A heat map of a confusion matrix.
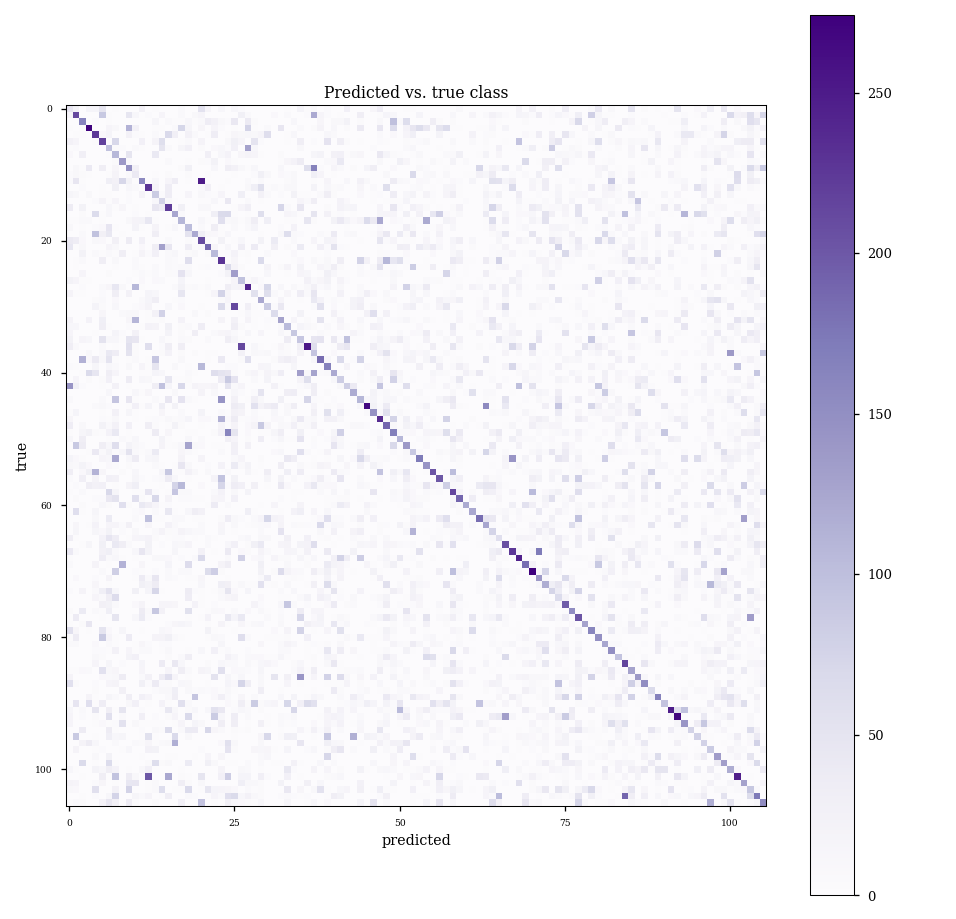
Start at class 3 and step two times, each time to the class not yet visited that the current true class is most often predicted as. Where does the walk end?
37
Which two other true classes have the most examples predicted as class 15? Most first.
101, 55
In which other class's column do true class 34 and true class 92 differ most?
66
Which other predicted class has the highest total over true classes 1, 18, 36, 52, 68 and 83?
26
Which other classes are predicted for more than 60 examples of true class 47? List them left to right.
23, 49, 57
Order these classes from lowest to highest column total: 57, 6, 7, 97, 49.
57, 97, 49, 6, 7
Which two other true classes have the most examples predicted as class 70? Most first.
58, 36
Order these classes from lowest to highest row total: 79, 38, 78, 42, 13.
78, 13, 79, 38, 42
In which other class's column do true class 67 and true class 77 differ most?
71
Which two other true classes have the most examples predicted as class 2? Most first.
38, 99
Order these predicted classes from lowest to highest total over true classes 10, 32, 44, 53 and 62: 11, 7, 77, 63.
11, 63, 77, 7
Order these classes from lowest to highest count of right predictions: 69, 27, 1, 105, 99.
99, 105, 69, 1, 27
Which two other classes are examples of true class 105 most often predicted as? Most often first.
97, 20
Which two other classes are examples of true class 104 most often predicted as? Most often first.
84, 65
